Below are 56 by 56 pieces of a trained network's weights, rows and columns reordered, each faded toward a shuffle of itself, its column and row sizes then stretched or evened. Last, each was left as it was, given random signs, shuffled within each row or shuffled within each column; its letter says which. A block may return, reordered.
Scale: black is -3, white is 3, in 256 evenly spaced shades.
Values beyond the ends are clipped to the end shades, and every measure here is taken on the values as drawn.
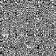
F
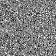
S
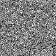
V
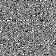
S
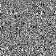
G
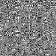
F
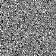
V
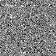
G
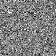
S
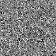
G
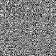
F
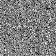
V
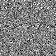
S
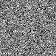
S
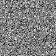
V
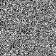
G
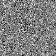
V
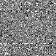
G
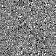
V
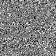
S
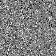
V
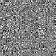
F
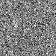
S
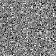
G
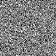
V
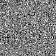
G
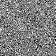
V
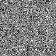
G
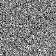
V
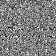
S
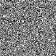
G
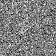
V
